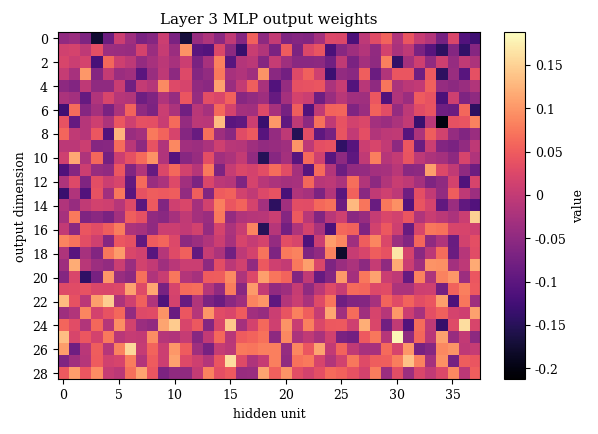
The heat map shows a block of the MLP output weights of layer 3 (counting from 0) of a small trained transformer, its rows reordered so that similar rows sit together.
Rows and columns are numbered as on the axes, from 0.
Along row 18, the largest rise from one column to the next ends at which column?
26
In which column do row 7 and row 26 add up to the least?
32
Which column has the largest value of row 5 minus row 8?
21
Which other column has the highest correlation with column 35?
19
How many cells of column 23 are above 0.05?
4
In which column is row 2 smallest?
30
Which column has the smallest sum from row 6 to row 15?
34
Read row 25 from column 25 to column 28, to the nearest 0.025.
-0.075 -0.075 0.05 0.075
